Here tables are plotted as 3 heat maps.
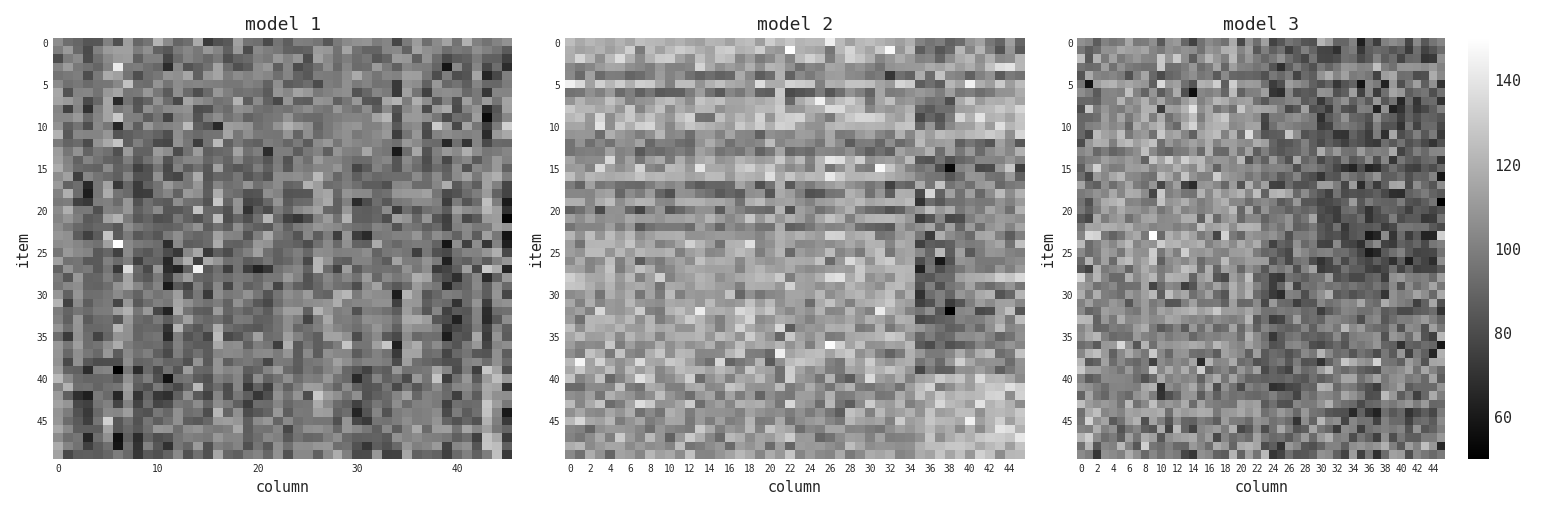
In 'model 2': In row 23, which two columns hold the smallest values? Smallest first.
36, 44
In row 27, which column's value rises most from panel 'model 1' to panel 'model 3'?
12
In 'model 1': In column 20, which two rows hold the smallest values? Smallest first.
27, 42
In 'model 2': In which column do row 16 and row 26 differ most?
26
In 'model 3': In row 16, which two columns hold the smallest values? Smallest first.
45, 30
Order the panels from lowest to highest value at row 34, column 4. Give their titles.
model 1, model 3, model 2
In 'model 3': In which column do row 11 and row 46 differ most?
21
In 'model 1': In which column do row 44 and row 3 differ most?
43
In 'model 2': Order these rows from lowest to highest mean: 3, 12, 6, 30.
6, 12, 30, 3
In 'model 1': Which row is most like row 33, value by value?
28
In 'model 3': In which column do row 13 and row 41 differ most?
40
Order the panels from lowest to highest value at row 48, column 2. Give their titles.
model 3, model 1, model 2
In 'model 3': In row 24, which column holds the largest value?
10
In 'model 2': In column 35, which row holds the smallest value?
27
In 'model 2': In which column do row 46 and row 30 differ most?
43
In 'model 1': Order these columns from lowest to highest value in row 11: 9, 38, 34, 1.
34, 1, 9, 38
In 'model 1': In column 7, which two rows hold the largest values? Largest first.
27, 5
